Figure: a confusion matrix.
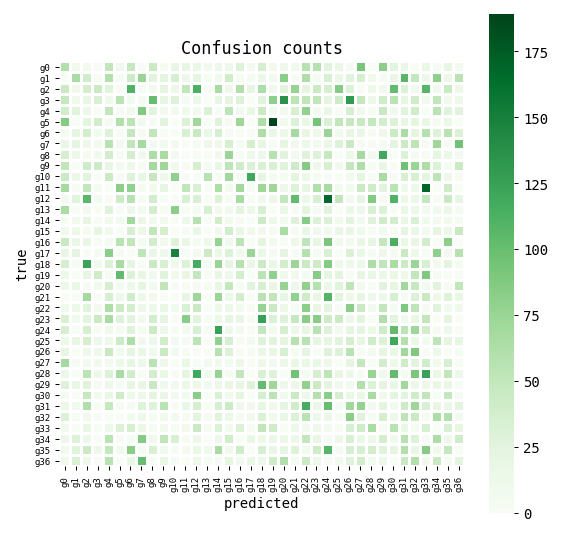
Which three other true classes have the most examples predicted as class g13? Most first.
g10, g17, g4
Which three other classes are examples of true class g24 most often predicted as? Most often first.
g14, g30, g32
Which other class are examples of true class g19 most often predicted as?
g5
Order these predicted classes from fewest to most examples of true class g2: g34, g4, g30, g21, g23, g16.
g34, g4, g23, g16, g21, g30
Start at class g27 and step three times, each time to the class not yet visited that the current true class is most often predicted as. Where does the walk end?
g18
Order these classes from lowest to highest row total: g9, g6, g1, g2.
g6, g1, g9, g2
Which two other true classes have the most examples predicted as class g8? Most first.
g3, g9
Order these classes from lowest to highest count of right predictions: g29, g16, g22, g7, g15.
g29, g15, g16, g7, g22
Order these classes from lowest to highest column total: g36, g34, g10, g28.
g10, g36, g28, g34
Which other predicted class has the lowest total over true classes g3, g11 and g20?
g13
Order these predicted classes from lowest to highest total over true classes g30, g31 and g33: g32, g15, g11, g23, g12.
g11, g15, g23, g32, g12
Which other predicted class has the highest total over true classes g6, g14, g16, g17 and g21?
g24
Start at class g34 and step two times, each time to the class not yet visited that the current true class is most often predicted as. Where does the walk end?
g36
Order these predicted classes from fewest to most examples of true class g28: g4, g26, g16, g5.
g26, g4, g16, g5
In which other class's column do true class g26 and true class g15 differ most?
g32
